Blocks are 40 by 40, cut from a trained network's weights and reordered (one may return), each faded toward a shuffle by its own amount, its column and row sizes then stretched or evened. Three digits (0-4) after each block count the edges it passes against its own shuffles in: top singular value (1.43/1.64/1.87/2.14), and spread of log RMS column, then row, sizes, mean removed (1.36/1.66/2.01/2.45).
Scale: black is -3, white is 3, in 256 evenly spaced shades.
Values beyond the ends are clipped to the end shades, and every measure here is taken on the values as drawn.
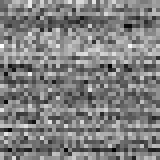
3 0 1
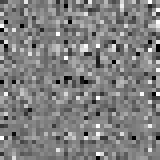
1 3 3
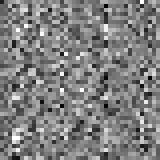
2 3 0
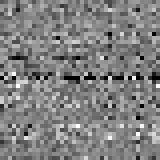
1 2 4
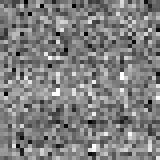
0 3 0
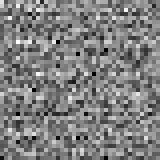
0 1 1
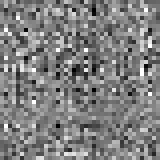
1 3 3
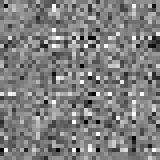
2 3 3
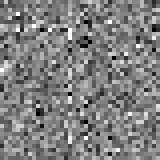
0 2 0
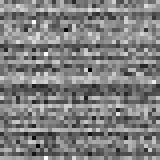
4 3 0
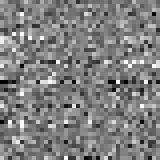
1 1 3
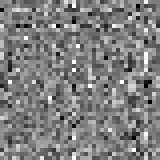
1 2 1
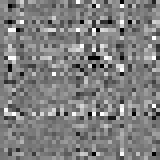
3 4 4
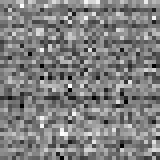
2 3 0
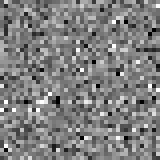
0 0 2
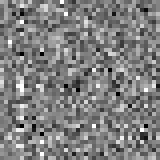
1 1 1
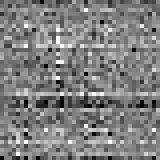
3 3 2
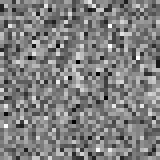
0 0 1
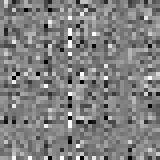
0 4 2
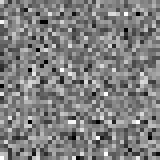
1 1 2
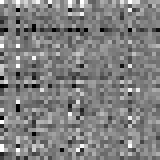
2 4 2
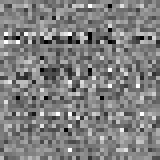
0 2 4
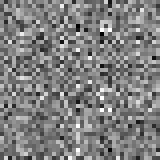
3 3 1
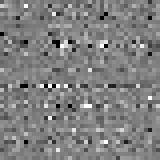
1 2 4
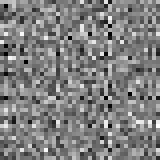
4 3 2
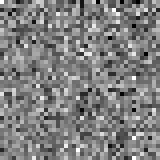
0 1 2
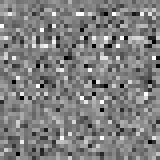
0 0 3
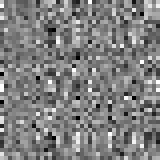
4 4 0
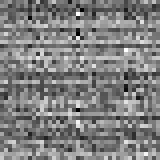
4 3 0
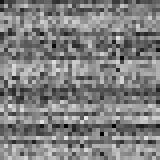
4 2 1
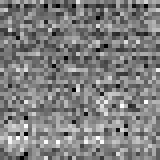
2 2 1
